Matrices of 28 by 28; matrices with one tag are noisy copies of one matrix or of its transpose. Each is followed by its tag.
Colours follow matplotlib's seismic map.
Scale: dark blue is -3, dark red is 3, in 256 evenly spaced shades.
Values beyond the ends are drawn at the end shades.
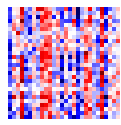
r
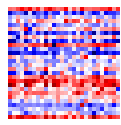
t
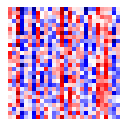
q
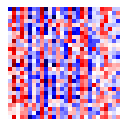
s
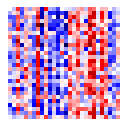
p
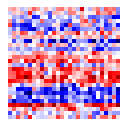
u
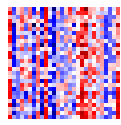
t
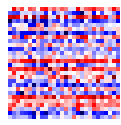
q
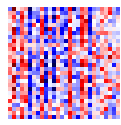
s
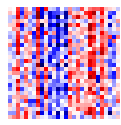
p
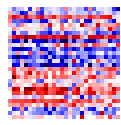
p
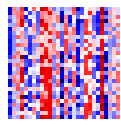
r
